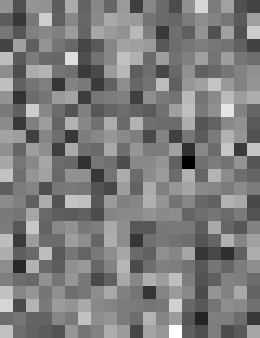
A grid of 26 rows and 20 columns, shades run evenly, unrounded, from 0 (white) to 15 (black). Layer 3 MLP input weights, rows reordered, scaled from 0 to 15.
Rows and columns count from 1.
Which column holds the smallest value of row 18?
3
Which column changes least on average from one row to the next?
10
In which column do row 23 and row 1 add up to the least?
1
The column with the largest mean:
2
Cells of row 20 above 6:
15
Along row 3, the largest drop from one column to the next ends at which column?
20
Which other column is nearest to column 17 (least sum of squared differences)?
13
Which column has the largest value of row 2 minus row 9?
18
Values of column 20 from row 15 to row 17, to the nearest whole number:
8 11 10
